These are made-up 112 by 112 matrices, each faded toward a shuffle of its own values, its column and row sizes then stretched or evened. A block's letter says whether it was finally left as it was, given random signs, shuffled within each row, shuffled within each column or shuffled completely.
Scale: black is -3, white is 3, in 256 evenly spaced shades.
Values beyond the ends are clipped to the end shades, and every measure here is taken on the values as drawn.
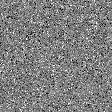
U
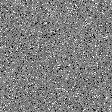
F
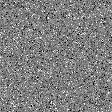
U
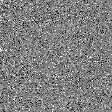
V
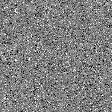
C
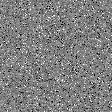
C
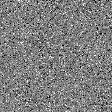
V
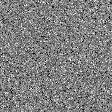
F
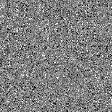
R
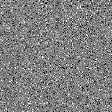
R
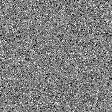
F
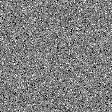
C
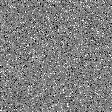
F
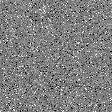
F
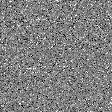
F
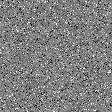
U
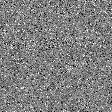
F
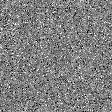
U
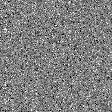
C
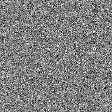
V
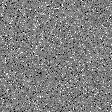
U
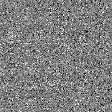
R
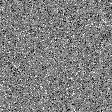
U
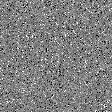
C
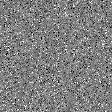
C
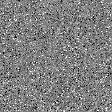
V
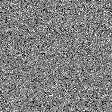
F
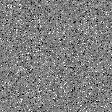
C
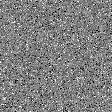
U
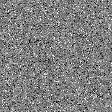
C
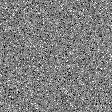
U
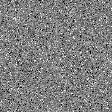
C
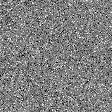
U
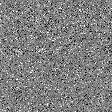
F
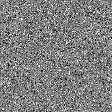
F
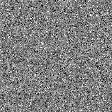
C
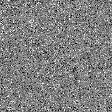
V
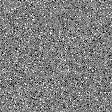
F
